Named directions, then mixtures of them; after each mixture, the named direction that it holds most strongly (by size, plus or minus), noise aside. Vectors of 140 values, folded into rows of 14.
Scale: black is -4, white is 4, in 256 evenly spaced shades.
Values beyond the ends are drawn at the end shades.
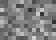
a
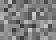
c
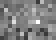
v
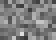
a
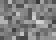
c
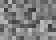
c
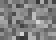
c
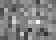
v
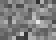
v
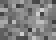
a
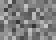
c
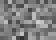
c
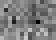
v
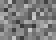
c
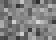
v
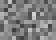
c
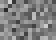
c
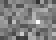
v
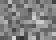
c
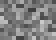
a
